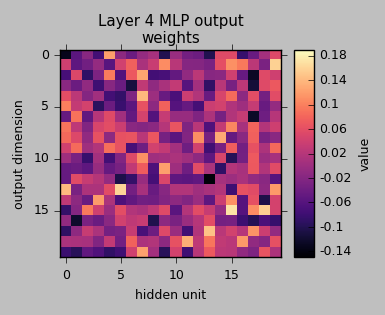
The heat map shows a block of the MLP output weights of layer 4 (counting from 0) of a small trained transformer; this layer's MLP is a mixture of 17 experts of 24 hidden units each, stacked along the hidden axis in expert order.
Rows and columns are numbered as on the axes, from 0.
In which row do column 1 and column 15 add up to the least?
16
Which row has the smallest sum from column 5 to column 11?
12
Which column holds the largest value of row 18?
11
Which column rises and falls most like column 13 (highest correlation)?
6
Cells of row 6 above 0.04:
3
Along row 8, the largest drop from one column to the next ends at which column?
15
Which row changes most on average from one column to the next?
2
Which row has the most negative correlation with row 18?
9
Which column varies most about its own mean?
17
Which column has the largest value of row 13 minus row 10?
5
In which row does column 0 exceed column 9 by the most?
13
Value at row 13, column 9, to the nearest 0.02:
-0.02
